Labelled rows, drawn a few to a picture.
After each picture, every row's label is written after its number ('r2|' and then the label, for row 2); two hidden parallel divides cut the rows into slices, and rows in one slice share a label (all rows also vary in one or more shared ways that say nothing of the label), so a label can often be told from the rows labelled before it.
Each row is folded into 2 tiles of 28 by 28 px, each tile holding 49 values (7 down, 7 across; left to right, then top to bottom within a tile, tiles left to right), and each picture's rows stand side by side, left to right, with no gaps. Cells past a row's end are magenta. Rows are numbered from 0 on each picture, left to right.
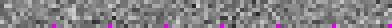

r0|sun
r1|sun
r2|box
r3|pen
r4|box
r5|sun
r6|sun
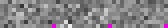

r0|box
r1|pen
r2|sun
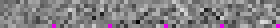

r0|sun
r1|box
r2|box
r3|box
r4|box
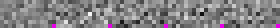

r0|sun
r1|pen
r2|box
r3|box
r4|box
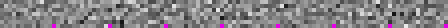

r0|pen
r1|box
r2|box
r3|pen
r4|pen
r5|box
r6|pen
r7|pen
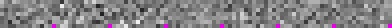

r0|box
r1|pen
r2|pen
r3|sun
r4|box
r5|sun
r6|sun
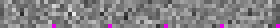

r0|sun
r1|box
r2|sun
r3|sun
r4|sun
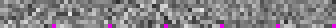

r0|pen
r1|pen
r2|pen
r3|box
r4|sun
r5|pen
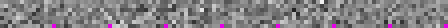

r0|box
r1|box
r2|pen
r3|box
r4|sun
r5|pen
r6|box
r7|box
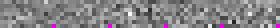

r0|sun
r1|sun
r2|box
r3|pen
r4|box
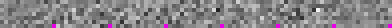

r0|sun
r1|sun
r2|box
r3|box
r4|sun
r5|pen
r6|sun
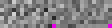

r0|pen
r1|sun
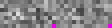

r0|box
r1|sun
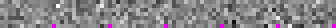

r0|sun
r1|sun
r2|pen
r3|sun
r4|box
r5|sun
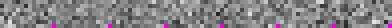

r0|pen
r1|sun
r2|sun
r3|sun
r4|sun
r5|pen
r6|box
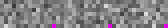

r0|pen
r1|sun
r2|pen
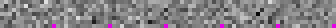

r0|box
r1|sun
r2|sun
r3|sun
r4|box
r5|sun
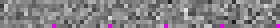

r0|sun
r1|box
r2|sun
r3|sun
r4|box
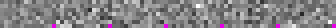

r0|sun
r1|pen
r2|box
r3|sun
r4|box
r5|pen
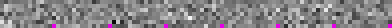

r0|pen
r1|sun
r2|box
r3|box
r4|sun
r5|box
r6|pen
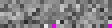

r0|box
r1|pen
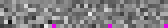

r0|box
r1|pen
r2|pen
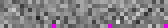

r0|sun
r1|sun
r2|box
